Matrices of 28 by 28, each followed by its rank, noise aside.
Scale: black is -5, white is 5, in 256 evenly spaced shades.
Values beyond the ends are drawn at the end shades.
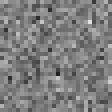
eight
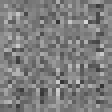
four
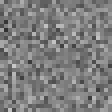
eight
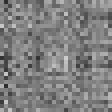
four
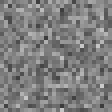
eight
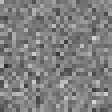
seven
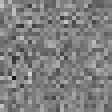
six
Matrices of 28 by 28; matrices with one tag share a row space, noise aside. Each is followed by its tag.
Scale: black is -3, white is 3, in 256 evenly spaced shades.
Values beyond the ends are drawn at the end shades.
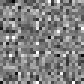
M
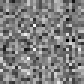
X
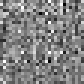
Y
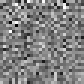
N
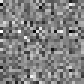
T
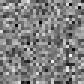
X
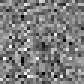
N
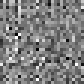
M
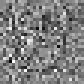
N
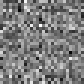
T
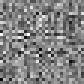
T
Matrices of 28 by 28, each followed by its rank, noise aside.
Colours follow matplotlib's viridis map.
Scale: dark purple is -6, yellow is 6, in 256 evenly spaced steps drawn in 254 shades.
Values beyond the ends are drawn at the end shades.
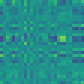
two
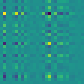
one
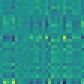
two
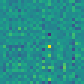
four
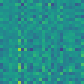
three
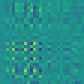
two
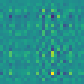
two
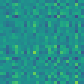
three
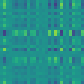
one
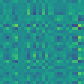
two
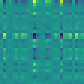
one
